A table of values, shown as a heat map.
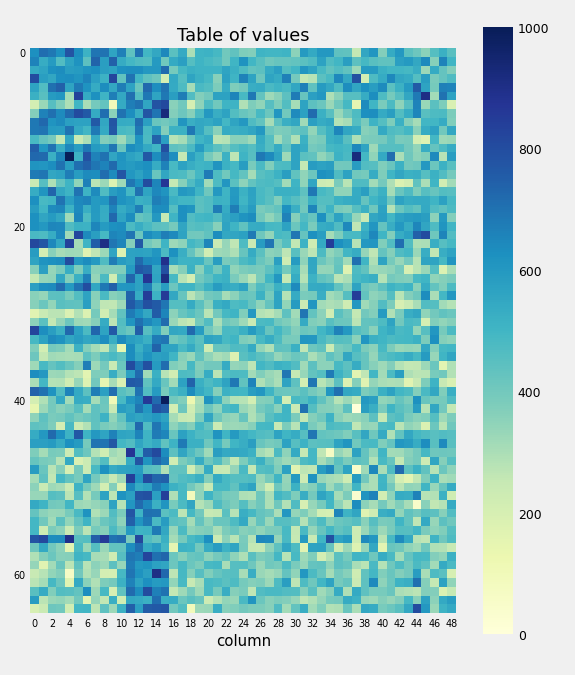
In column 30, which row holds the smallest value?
48
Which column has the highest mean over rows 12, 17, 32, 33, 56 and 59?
4
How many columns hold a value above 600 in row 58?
5
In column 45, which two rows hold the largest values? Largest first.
5, 21
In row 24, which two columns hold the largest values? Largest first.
15, 4
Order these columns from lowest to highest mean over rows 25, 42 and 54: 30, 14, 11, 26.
26, 30, 14, 11
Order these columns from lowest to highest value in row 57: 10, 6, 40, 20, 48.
40, 48, 6, 10, 20
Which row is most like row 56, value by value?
22
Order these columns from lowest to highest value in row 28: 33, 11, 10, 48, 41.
10, 41, 33, 48, 11
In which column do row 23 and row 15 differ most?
6
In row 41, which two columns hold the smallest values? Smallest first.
37, 0
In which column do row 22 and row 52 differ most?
8
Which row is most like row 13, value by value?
27
